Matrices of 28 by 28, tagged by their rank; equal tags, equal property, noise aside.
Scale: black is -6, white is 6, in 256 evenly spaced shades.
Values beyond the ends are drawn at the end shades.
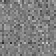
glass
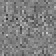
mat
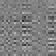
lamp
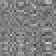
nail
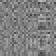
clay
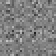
nail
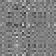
clay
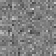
glass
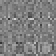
clay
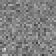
mat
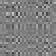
lamp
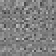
nail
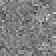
glass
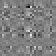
clay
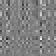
lamp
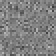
mat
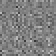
nail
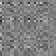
lamp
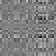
lamp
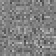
glass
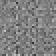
glass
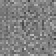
glass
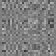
clay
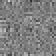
glass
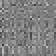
nail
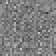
mat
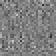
glass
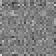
nail
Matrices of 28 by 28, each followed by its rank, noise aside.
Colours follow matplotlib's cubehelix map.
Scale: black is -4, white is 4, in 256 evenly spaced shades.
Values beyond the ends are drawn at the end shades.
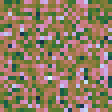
eight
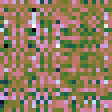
three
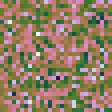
eight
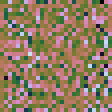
six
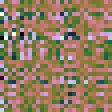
three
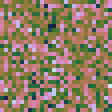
eight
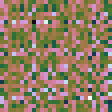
four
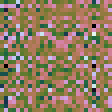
four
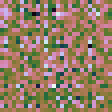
six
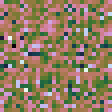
eight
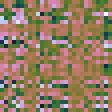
three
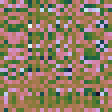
three
